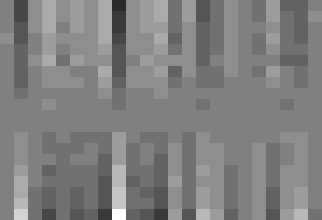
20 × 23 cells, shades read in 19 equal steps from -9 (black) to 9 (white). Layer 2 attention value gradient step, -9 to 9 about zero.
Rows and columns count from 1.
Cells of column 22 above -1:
12
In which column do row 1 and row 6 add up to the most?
4
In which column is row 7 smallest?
9
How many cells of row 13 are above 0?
5
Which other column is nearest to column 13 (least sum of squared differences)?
16
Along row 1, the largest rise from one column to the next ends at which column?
10
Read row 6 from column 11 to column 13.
2 1 1
